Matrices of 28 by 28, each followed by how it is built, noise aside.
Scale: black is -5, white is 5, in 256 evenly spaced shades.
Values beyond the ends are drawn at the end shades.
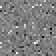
sparse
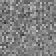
blocks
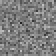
noise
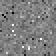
sparse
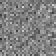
repeating rows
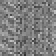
repeating rows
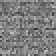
blocks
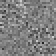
block diagonal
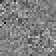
block diagonal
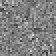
block diagonal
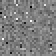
sparse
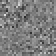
block diagonal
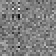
low rank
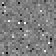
sparse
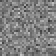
blocks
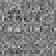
low rank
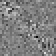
block diagonal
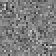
block diagonal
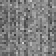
blocks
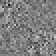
block diagonal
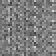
repeating rows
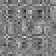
low rank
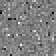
sparse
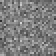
repeating rows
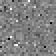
sparse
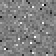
sparse
